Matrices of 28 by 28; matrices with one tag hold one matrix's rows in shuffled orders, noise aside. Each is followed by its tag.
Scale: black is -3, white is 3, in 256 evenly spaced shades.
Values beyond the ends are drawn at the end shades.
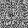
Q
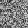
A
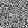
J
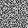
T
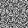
J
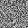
T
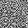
T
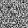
T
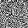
Q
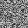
A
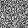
Q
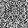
J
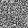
T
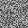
T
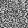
J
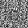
J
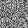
Q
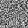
J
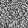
J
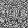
J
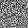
T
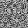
A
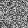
A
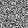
T
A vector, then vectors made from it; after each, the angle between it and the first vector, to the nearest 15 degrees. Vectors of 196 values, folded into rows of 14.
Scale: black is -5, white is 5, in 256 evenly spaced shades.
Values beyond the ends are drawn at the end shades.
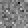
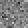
30 degrees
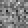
135 degrees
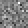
150 degrees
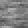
105 degrees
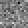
30 degrees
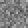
60 degrees
